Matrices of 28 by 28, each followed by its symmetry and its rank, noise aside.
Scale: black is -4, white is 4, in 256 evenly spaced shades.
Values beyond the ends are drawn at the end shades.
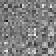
symmetric, rank four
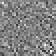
symmetric, rank six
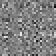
no symmetry, rank five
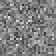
no symmetry, rank six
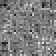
symmetric, rank six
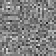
no symmetry, rank six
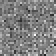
symmetric, rank six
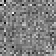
symmetric, rank five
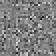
antisymmetric, rank six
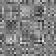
antisymmetric, rank four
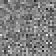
antisymmetric, rank six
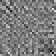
symmetric, rank four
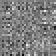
no symmetry, rank four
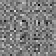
no symmetry, rank four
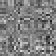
antisymmetric, rank four
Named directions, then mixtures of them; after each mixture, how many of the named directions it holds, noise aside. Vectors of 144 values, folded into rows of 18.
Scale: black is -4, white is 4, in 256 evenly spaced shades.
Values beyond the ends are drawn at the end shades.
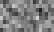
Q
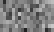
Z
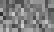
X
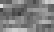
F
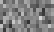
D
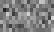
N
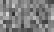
four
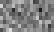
three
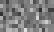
four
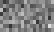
four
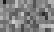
three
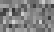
four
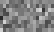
two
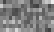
three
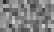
four
